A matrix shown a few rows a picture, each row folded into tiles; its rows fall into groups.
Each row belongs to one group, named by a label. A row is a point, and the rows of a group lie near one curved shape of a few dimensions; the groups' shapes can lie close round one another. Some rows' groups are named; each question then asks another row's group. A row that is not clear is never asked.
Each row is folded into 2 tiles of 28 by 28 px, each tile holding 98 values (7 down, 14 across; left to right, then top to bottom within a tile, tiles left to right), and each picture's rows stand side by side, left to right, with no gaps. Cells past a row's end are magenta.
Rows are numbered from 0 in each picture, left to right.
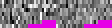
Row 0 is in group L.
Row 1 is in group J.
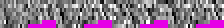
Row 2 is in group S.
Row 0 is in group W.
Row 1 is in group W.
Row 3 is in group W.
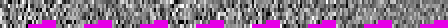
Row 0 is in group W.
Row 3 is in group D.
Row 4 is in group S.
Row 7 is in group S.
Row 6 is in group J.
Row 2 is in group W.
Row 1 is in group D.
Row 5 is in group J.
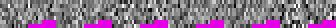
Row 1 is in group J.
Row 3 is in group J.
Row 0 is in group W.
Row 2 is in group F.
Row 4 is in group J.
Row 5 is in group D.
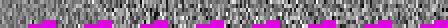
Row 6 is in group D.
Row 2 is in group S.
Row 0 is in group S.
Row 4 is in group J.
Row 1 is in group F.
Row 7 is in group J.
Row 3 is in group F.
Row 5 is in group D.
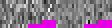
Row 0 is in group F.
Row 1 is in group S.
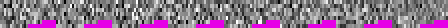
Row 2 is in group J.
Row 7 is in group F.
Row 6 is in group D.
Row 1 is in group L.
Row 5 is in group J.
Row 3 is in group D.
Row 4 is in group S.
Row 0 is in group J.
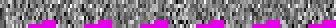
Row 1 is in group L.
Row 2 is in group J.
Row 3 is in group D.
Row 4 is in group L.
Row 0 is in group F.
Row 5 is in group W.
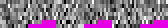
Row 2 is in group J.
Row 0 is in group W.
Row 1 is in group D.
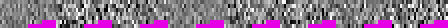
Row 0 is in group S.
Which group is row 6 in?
W
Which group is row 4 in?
J
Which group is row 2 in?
D
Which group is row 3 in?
S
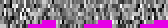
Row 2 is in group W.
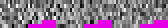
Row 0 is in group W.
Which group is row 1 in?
D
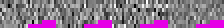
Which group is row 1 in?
W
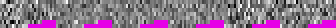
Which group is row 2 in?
S
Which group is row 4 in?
J
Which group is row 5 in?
J
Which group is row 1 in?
J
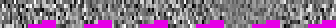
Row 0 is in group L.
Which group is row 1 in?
D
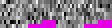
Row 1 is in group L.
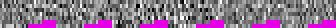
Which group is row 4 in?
L
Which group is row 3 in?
F
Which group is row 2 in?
W
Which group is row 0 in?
L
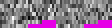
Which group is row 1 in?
S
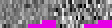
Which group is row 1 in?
F
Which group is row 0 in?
J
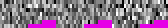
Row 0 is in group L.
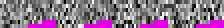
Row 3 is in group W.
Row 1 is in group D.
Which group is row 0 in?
D
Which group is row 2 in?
D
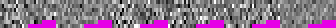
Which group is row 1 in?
S
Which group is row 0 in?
D
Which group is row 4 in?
W
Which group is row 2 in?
D
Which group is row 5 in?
S
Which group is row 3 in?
J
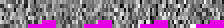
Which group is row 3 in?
D
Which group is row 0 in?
D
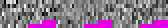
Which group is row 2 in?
L
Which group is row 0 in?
J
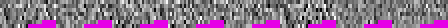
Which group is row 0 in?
W
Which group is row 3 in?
J
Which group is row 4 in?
L
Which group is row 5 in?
W
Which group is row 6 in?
S
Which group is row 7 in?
L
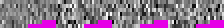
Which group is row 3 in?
W
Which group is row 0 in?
S
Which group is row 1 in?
D
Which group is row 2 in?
L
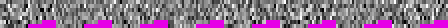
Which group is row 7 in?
L
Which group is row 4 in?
D
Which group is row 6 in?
J
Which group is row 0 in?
W
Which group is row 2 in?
L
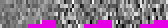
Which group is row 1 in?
D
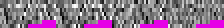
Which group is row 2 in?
F
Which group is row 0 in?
W
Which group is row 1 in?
W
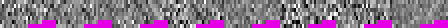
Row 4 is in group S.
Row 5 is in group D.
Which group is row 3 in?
D
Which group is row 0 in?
L
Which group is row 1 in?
L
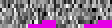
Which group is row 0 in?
S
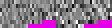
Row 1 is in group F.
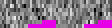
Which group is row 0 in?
F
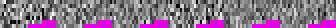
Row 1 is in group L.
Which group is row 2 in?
S
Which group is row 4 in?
F
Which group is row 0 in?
D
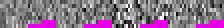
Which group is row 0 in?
F
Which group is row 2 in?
D
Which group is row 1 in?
L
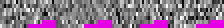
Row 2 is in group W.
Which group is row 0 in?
J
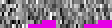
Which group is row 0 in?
D
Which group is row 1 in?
W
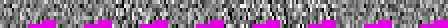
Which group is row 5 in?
W
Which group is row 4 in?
W
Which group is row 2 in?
J
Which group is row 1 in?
S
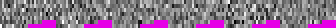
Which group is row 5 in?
S
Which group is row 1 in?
F
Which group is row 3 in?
J
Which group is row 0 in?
L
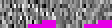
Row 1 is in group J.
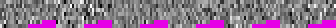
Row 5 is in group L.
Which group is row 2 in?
S
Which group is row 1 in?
L
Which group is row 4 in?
F
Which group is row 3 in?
S
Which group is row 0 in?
J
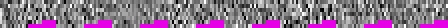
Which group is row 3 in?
D
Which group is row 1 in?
L
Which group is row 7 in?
L
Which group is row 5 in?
W
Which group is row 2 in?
S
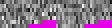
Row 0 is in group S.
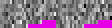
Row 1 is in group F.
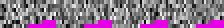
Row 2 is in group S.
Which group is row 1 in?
W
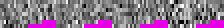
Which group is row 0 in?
W
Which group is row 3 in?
D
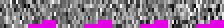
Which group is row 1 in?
L
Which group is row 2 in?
D
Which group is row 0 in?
F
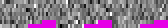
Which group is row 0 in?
L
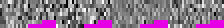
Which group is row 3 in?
L
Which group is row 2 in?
S
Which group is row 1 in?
J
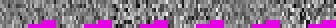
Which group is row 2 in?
D
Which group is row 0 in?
S
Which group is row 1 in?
F
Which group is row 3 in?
F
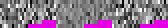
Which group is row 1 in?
S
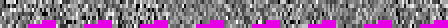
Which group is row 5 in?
D
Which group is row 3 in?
S
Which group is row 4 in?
S
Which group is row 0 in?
J
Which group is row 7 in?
W
